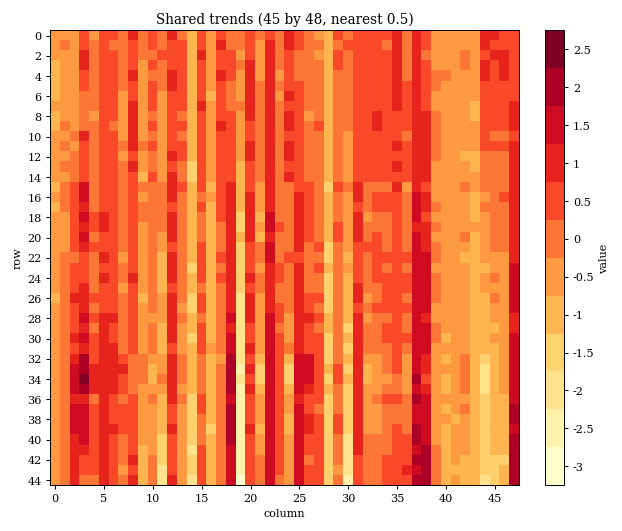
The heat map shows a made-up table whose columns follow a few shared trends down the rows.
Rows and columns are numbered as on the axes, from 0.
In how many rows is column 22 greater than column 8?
36
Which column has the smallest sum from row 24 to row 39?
19
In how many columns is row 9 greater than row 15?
18
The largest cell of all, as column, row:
3, 34
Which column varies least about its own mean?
41
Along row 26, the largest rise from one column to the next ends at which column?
20
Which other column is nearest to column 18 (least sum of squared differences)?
25
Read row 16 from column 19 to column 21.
-1 1 -0.5
